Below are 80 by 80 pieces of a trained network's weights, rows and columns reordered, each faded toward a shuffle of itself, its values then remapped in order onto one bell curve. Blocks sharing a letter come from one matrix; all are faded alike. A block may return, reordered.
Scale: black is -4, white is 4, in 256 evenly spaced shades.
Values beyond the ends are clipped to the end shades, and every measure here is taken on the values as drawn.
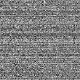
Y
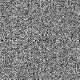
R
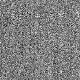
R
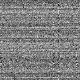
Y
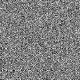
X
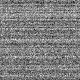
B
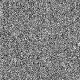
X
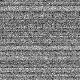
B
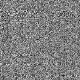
R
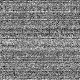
B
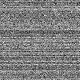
B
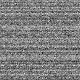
B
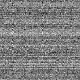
B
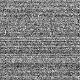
Y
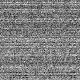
B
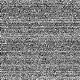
Y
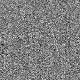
X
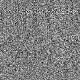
R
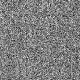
X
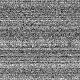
B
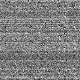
Y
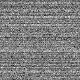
B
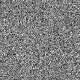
X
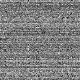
Y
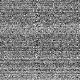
Y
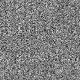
X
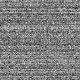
Y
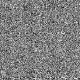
R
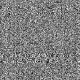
R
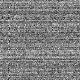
Y
